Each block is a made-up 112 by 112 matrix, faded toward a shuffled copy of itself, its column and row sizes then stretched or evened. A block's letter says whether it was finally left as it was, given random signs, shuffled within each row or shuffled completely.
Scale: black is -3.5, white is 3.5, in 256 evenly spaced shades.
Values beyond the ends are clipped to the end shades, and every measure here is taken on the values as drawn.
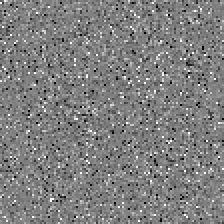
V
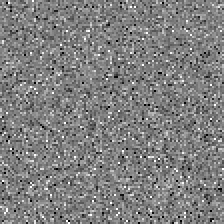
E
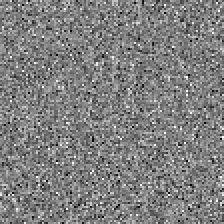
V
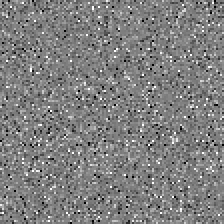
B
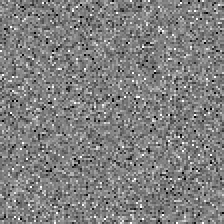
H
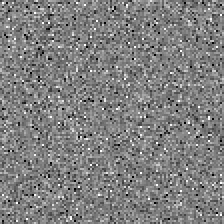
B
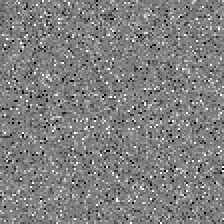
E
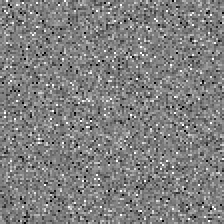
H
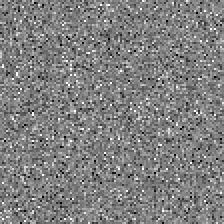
V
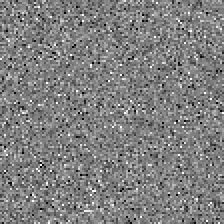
E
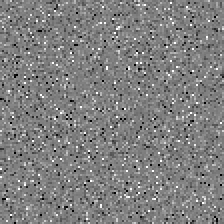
H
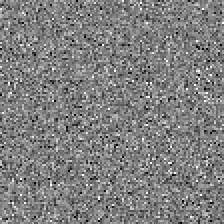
V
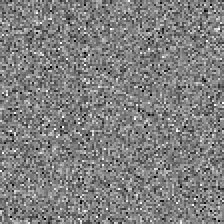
V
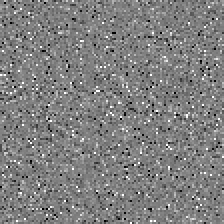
B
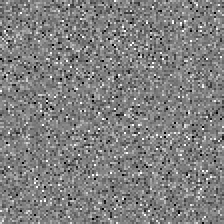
E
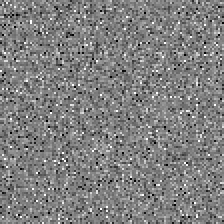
V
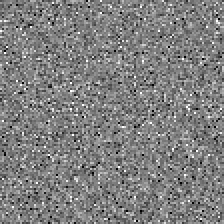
B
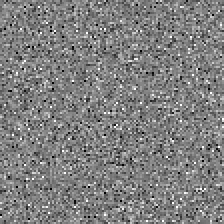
V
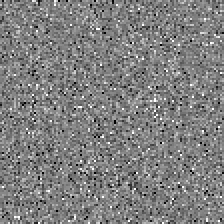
B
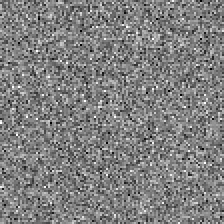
H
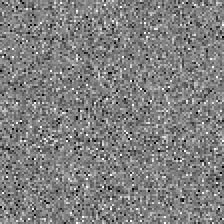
E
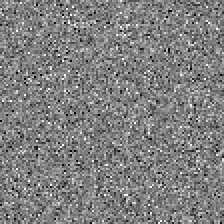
V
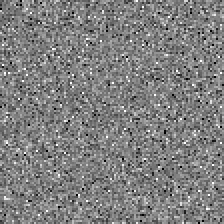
H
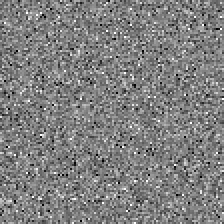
H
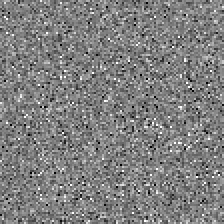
B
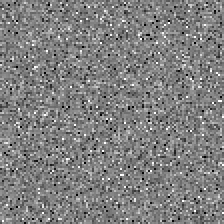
E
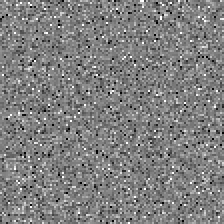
B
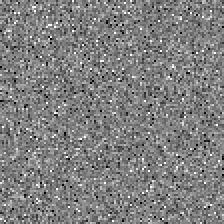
H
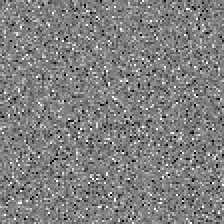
H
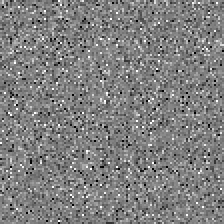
B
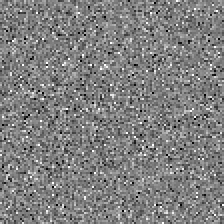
E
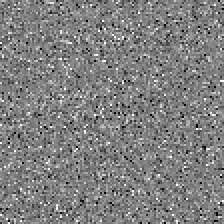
V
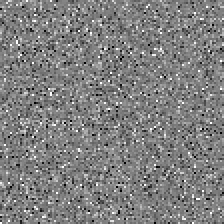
B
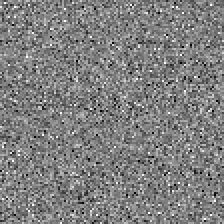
E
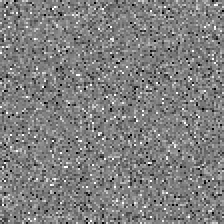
V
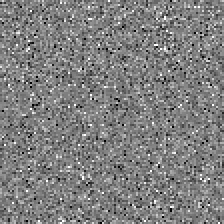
V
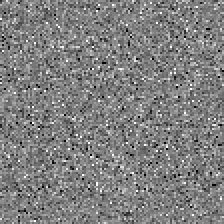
E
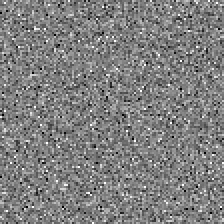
H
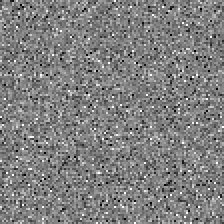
E
